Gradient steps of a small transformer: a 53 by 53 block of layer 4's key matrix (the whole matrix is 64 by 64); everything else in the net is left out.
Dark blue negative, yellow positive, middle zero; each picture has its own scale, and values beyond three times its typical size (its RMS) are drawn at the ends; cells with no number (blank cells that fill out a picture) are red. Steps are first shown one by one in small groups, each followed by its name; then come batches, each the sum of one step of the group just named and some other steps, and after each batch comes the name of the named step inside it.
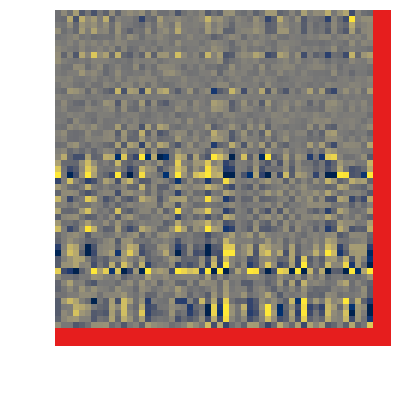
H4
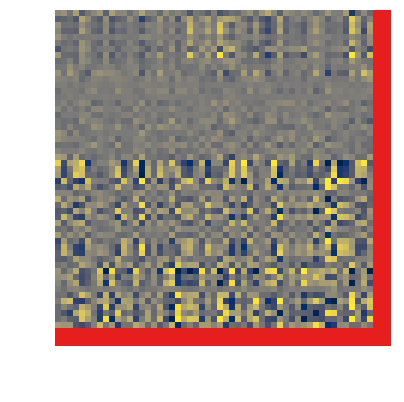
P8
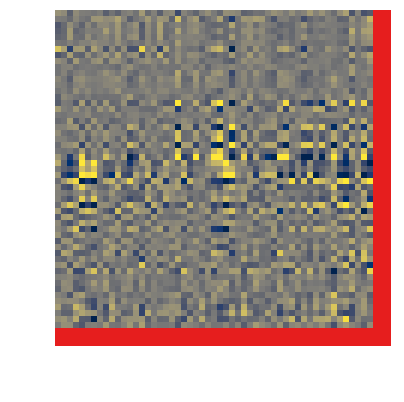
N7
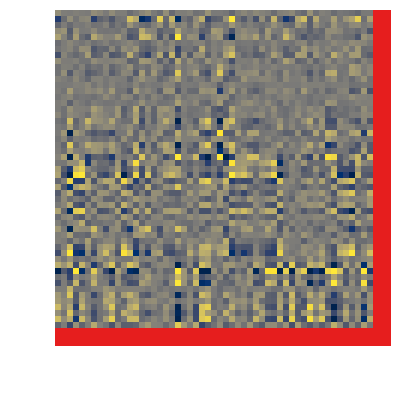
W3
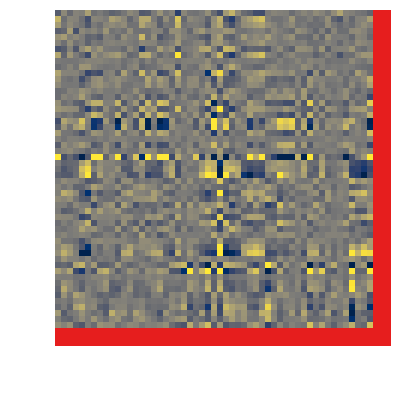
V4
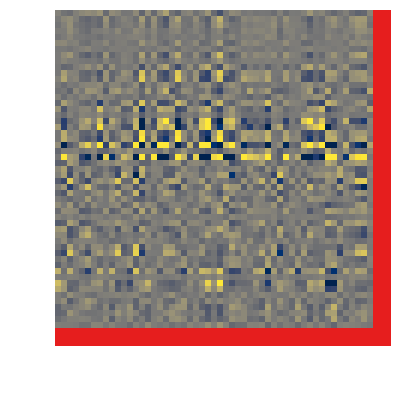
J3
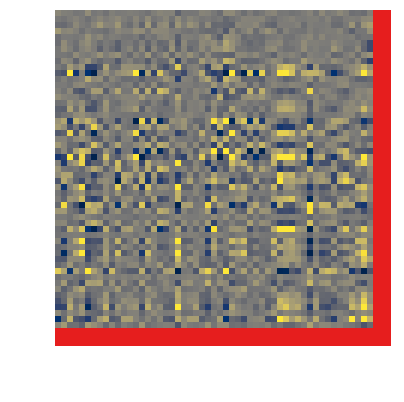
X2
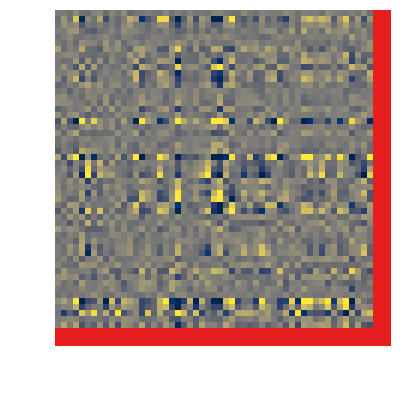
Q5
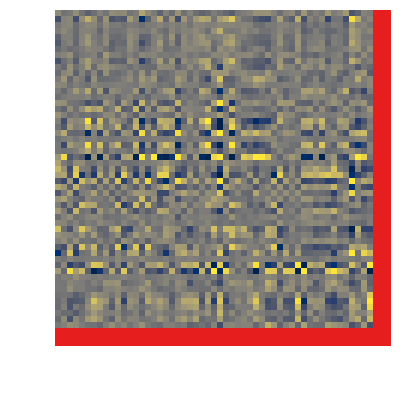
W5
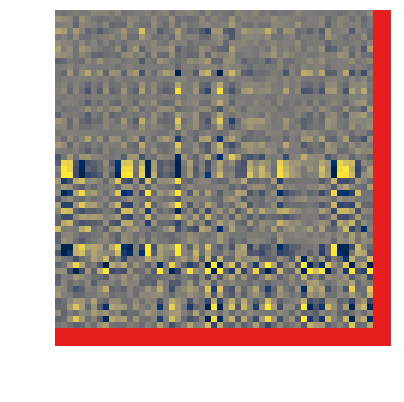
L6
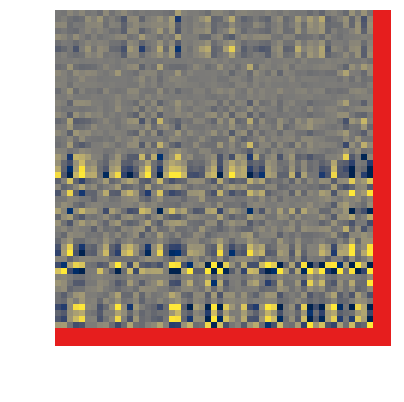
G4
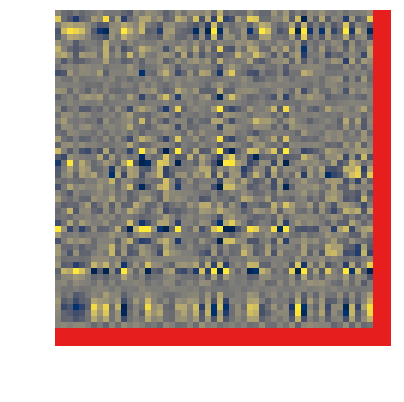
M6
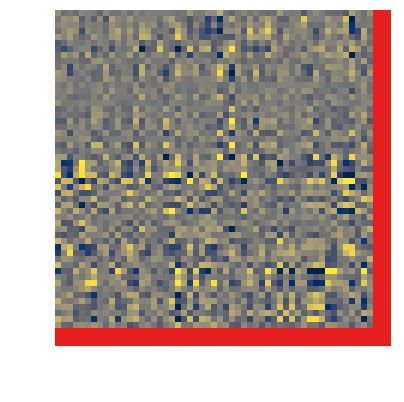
W3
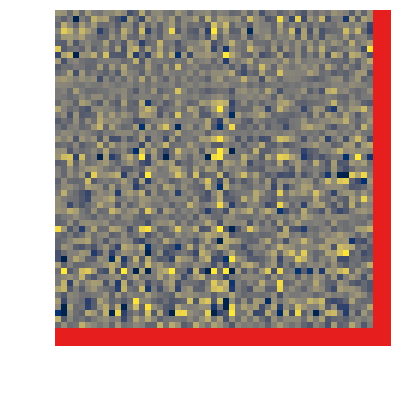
M6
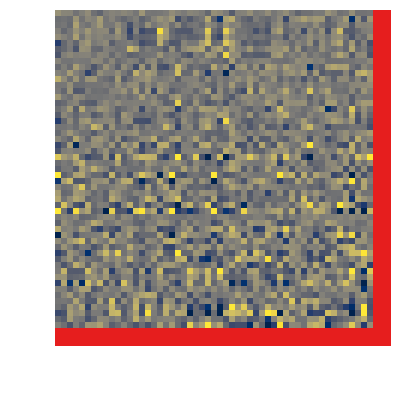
X2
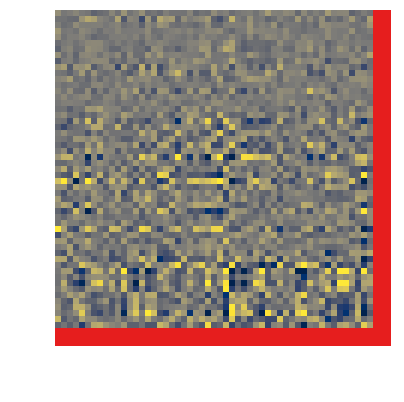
W5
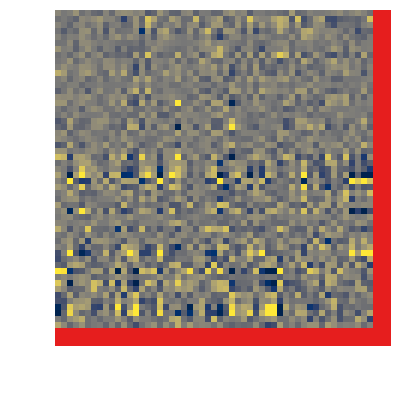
G4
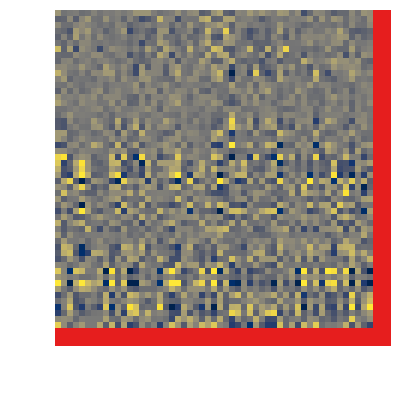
P8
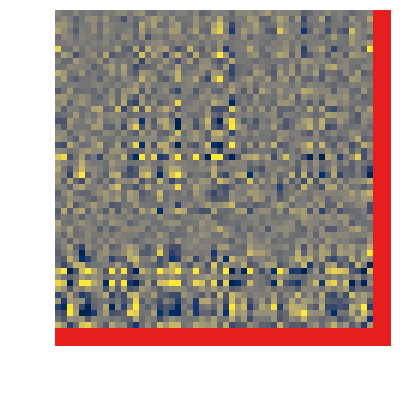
G4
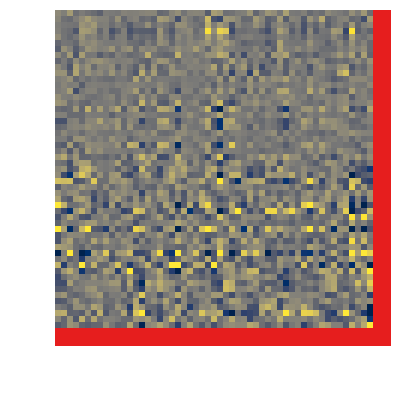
G4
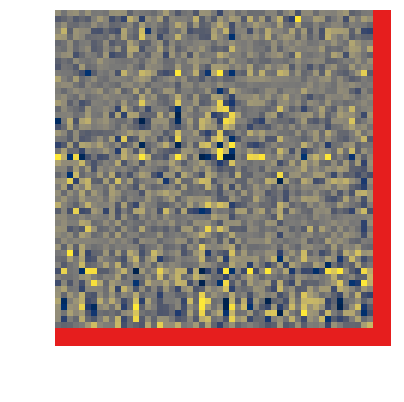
W3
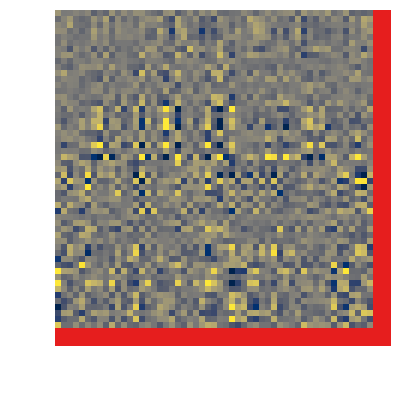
J3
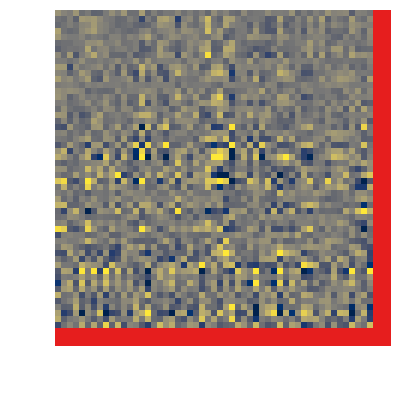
H4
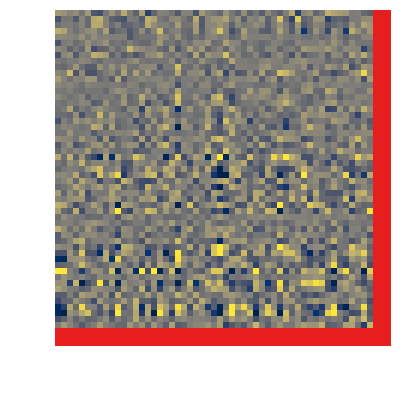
X2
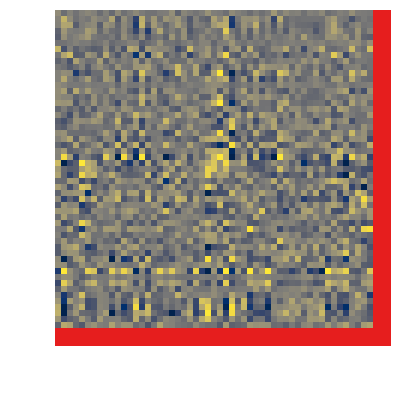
N7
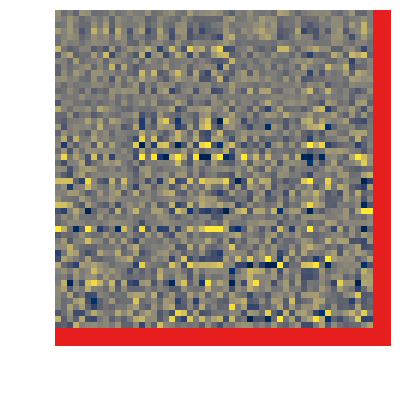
J3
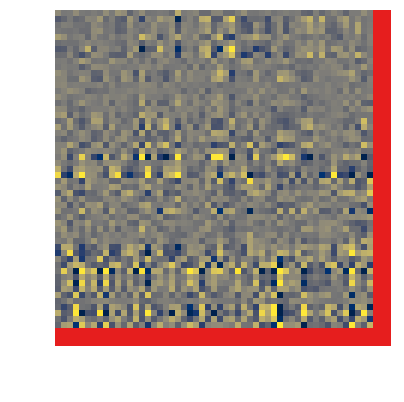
G4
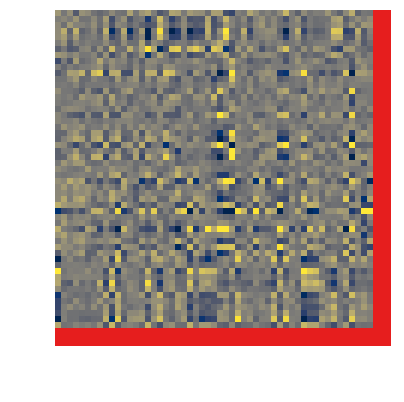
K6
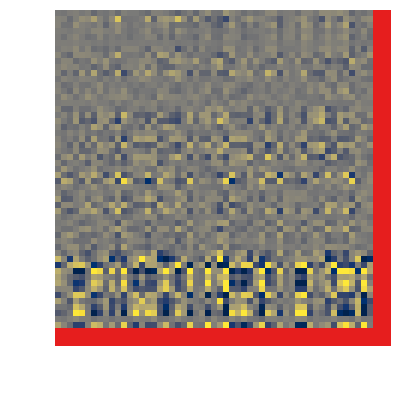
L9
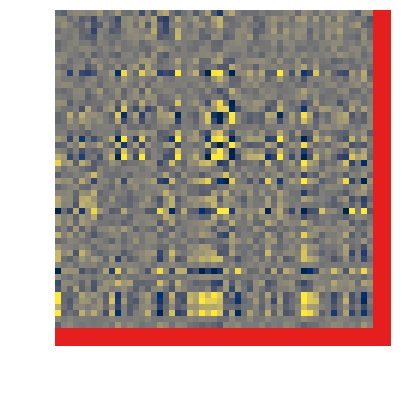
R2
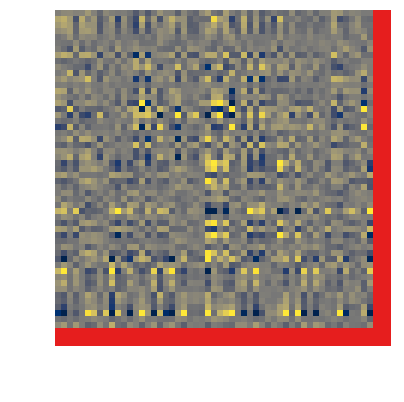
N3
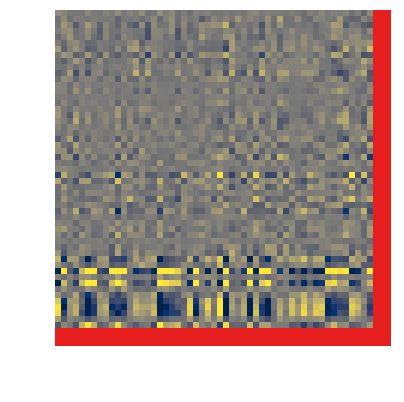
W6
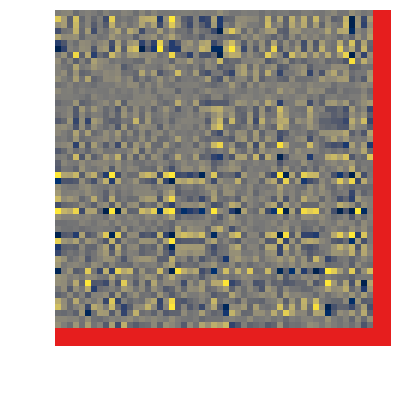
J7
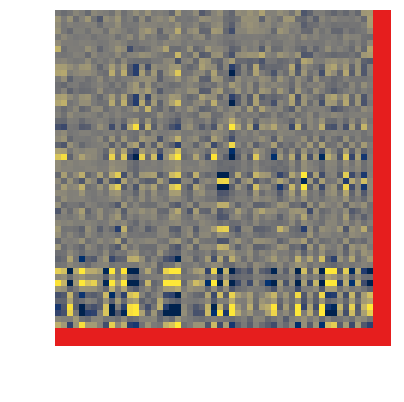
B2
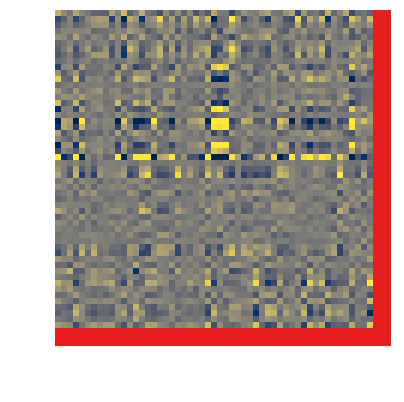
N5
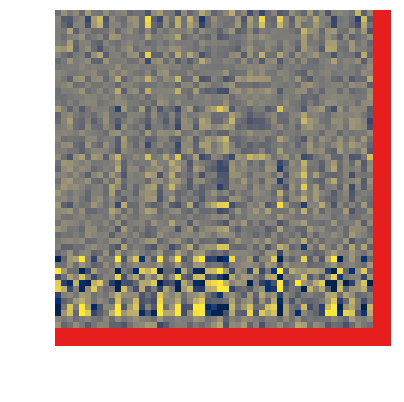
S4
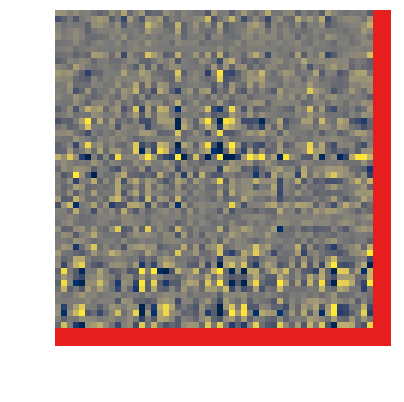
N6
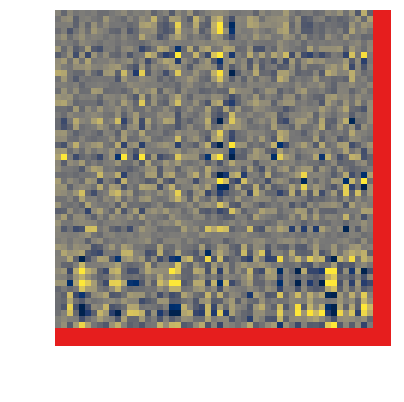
B2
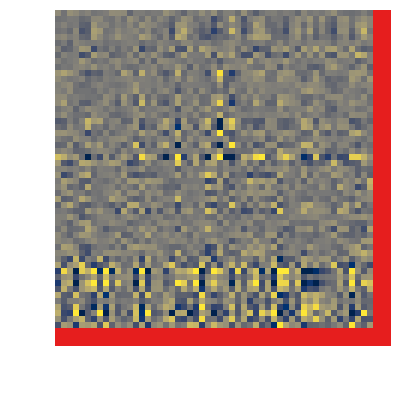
N6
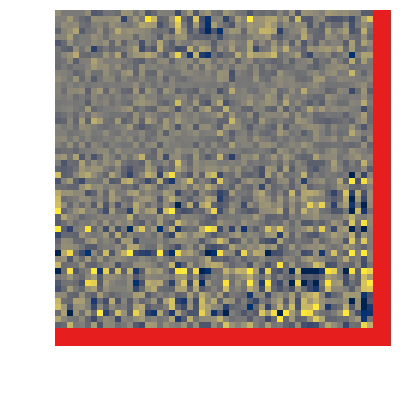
J7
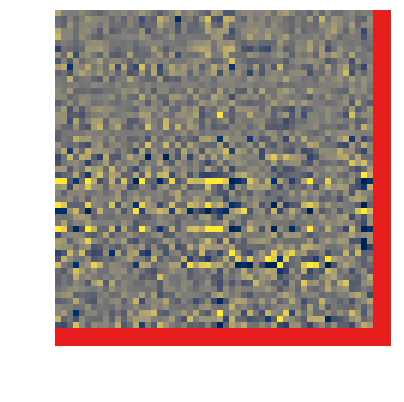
K6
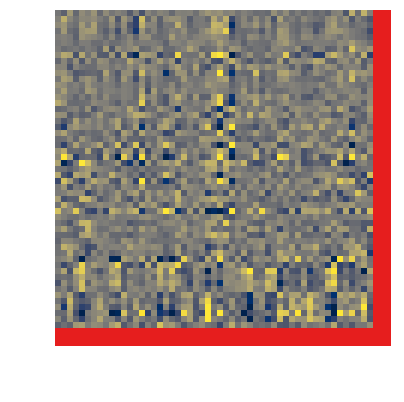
N3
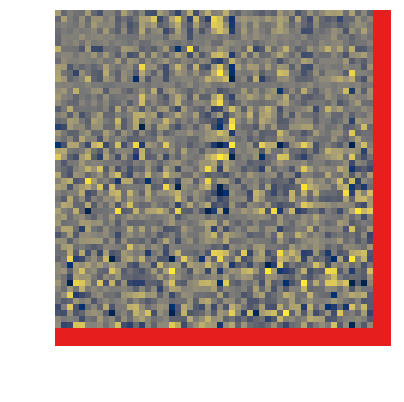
N3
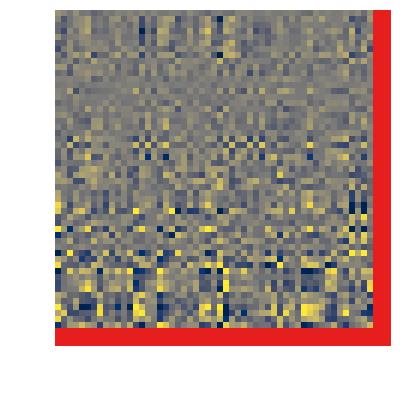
J7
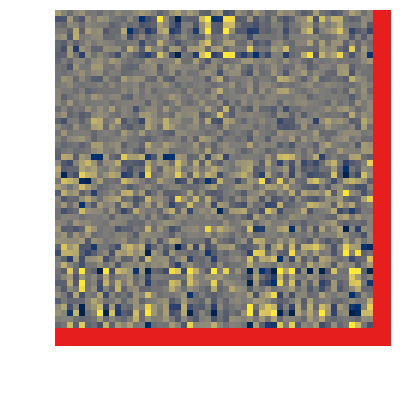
K6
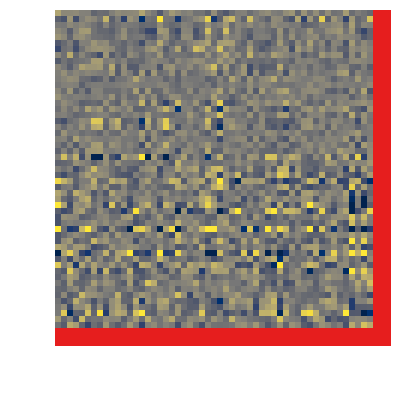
K6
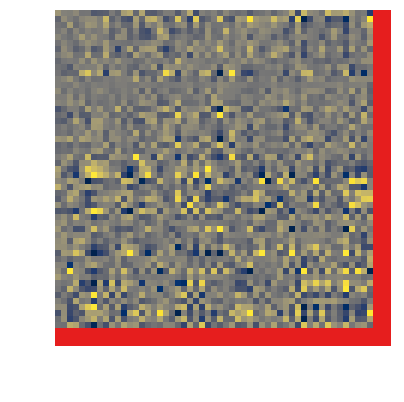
K6
